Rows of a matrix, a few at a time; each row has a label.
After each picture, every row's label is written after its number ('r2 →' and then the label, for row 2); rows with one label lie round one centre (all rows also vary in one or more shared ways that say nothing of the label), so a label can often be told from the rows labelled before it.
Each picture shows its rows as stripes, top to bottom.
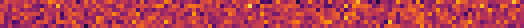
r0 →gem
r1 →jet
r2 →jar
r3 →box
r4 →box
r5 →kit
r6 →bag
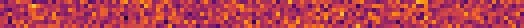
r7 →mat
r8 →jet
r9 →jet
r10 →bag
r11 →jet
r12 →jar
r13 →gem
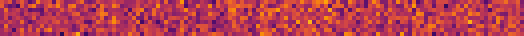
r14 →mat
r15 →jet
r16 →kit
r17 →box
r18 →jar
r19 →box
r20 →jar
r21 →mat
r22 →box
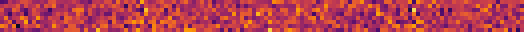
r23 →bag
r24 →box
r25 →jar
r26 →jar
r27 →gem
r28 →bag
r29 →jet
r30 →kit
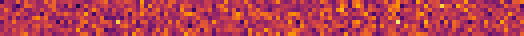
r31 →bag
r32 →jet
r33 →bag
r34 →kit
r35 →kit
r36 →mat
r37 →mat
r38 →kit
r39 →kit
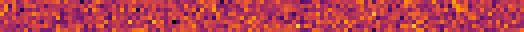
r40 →jet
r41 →jar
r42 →jar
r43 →jet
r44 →jet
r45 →box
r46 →kit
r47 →bag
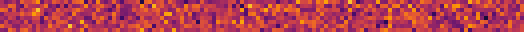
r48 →box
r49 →kit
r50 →kit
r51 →gem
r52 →bag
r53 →mat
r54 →jet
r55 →bag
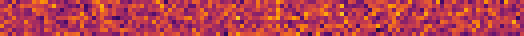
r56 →kit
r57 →bag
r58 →gem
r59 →mat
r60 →kit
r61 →box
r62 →box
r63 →mat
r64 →jet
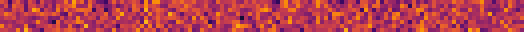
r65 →jar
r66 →jar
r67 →kit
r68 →jet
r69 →mat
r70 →mat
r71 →jet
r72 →box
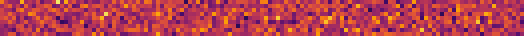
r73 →jet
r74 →mat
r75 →gem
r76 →jet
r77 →kit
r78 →box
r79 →bag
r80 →mat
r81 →kit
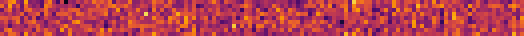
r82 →box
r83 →box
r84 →bag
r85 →mat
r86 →jar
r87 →jar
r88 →jar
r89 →mat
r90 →box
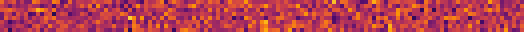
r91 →jet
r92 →kit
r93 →gem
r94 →mat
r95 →bag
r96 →kit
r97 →kit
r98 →kit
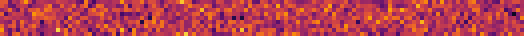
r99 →jet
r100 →kit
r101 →bag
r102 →kit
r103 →kit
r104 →box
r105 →jet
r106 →jet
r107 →jar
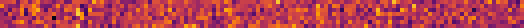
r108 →kit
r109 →jet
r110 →gem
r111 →bag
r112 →mat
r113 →gem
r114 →kit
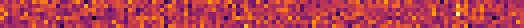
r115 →bag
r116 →jar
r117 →jar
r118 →jar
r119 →jet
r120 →bag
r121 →bag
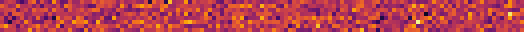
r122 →jar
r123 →jet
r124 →kit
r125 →jar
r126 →mat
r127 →kit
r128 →jet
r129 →jet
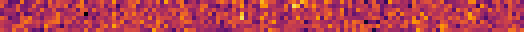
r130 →mat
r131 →jar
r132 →jar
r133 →bag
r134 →jet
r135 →jet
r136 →box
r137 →box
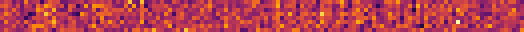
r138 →bag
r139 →kit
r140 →gem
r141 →mat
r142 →kit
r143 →gem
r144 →gem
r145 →kit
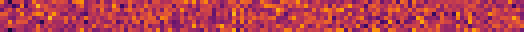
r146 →jar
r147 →mat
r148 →bag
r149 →gem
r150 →gem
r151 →box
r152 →mat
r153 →jar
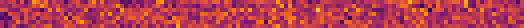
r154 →kit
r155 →gem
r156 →jet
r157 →mat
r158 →bag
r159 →mat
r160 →kit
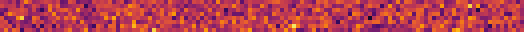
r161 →jet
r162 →box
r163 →bag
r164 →bag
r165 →gem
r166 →jar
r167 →mat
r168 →jar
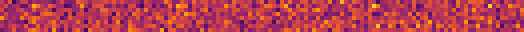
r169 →mat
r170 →jar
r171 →mat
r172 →kit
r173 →jet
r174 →bag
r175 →box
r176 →bag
